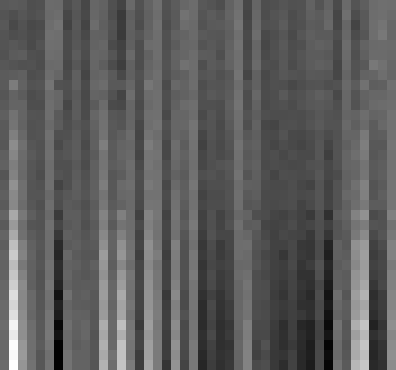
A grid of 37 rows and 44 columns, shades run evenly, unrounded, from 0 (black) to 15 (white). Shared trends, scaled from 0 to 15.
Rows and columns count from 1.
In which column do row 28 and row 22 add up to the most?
2
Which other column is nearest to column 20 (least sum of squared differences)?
3
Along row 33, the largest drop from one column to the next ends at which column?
42
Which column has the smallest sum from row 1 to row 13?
14
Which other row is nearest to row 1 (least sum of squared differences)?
6
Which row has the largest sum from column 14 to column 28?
35
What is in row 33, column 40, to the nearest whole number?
10
